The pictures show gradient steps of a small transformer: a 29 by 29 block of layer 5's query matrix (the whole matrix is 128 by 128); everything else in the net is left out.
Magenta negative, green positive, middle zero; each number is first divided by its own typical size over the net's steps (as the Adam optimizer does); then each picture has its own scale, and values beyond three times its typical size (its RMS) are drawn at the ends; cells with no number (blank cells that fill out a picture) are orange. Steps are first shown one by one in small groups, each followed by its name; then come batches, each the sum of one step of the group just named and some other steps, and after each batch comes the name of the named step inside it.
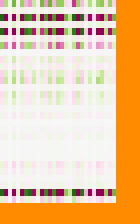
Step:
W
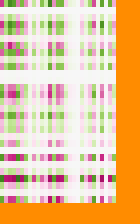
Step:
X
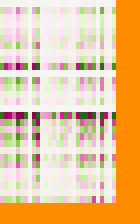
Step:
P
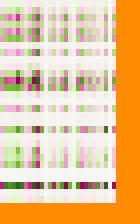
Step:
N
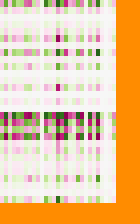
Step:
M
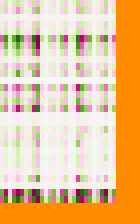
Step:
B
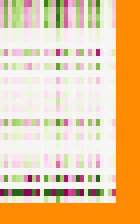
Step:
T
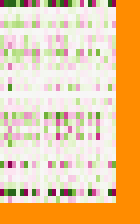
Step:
M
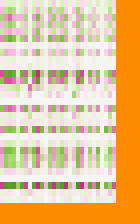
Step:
N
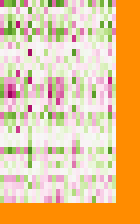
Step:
X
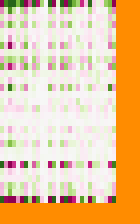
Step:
W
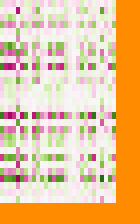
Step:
P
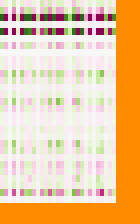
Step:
W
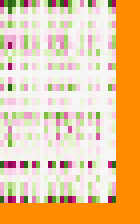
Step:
M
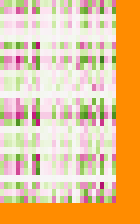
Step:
P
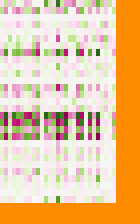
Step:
M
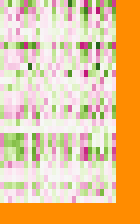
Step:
P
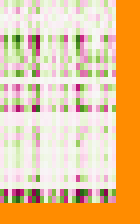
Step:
B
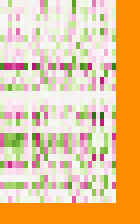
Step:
P
